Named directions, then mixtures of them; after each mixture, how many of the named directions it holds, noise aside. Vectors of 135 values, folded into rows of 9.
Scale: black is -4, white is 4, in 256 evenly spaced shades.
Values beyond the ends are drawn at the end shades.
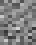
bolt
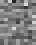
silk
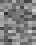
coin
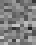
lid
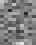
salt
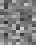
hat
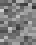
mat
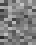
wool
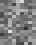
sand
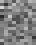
two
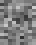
three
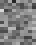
two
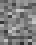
three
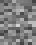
three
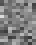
two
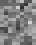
two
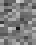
four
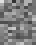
four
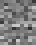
one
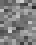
two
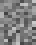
three
